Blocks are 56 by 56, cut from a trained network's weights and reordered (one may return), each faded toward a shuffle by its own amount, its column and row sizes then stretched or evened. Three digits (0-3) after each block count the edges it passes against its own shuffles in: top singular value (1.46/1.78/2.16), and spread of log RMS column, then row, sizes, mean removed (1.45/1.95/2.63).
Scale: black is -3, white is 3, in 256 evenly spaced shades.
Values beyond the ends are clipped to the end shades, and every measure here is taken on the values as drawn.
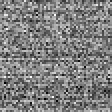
1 1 0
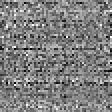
1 2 3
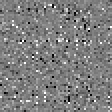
0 1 1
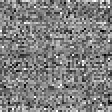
0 1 2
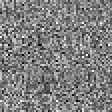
1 1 1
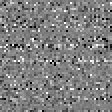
1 0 3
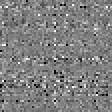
0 1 3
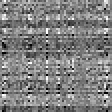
3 3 0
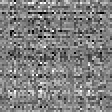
2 3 2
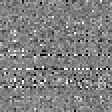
1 1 3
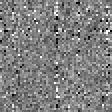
0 2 1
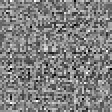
0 2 2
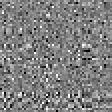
3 2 2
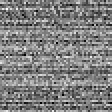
3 0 1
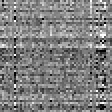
3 3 0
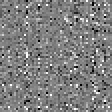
1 3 0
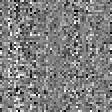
0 3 1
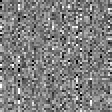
1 3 0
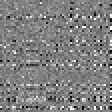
3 2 3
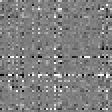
2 3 3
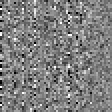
0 3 0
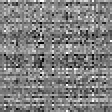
3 3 1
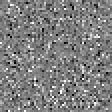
0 1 0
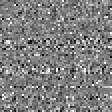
2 0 2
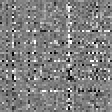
1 3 3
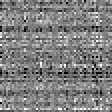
3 3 2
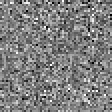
1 1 1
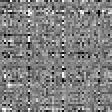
1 3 3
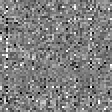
1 1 2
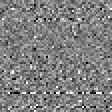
2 0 2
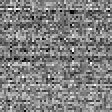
2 2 1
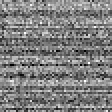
3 0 2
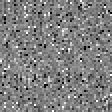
0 1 0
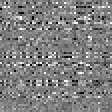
3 0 3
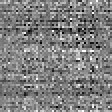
2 3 2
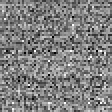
0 2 1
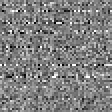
0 0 3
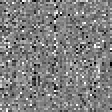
1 2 1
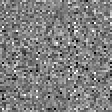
0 2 2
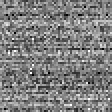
2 0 2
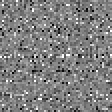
0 1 2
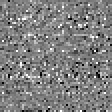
1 0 2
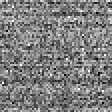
1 0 0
